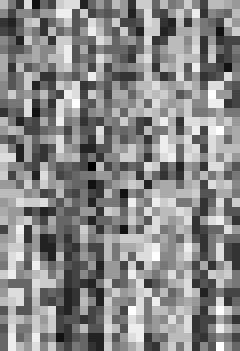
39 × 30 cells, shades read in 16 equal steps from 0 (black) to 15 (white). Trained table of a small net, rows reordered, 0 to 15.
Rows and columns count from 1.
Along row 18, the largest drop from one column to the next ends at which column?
3
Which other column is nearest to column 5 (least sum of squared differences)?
14
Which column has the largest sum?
24
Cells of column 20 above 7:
26
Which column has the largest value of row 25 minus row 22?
27
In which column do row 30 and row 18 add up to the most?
2
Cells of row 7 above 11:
5
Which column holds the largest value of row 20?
6
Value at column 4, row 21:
12
